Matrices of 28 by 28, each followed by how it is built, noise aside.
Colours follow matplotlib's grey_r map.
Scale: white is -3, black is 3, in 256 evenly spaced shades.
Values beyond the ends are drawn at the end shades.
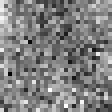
smooth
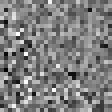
lower triangular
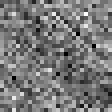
Toeplitz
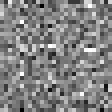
low rank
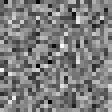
repeating rows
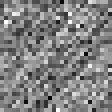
Hankel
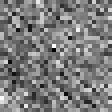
Toeplitz
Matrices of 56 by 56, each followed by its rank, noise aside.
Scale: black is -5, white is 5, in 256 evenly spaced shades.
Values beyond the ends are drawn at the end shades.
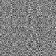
five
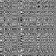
four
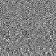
five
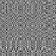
three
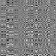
three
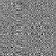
five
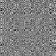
five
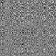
six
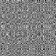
five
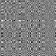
two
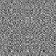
five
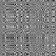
two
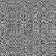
four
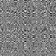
three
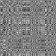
three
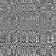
three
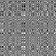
three
